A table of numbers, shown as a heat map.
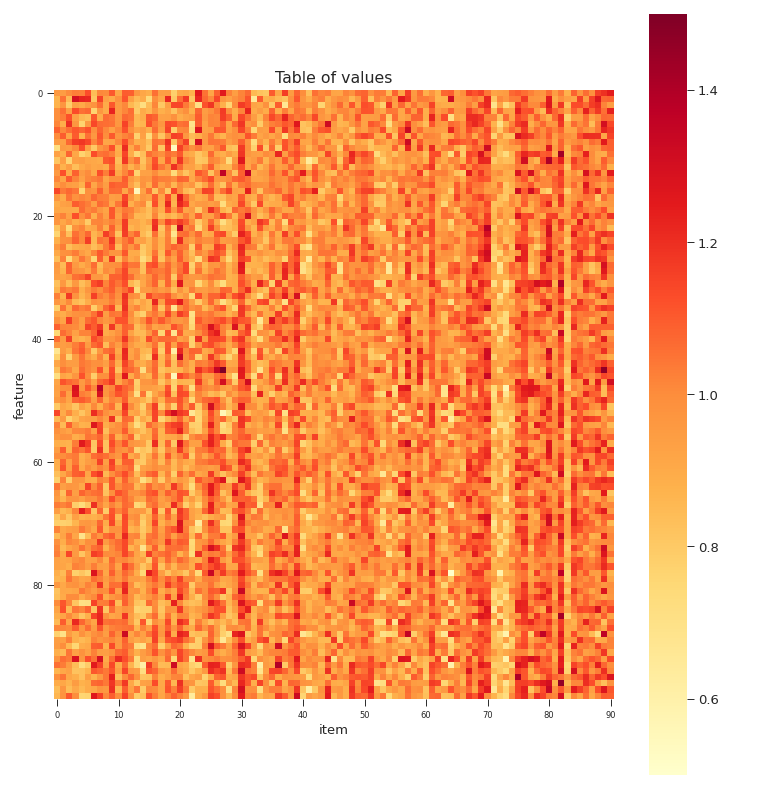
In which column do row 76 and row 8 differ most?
23
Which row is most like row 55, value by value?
71
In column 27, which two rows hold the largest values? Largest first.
45, 13
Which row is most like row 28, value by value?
29
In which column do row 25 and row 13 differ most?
40
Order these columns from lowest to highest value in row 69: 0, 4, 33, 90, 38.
0, 4, 38, 33, 90
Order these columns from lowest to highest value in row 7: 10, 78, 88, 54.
10, 78, 54, 88
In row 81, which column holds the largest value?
30
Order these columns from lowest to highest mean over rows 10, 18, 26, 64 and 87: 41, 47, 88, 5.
41, 47, 5, 88
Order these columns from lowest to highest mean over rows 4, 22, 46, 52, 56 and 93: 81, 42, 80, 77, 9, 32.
32, 77, 81, 42, 9, 80
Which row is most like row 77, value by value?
44
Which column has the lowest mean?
73
